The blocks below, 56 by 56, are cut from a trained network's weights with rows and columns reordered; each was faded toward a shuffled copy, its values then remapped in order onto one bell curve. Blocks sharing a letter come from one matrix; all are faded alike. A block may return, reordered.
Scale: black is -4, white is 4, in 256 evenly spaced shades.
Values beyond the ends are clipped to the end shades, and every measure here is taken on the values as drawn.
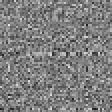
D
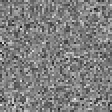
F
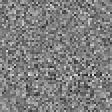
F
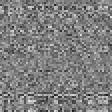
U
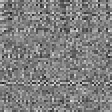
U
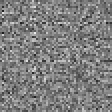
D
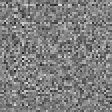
D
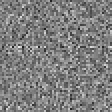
F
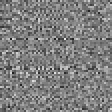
U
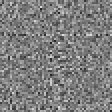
D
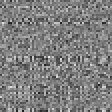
U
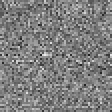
F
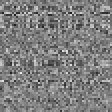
U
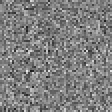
F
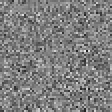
F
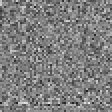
F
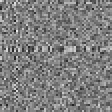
D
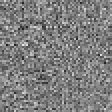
F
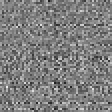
U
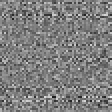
U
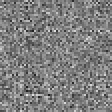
F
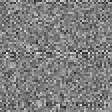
D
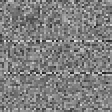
D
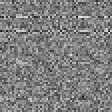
D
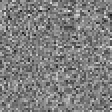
F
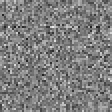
F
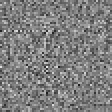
F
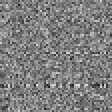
D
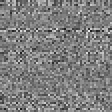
U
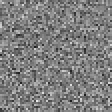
F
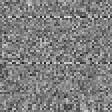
D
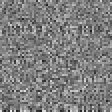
D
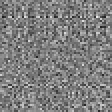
D
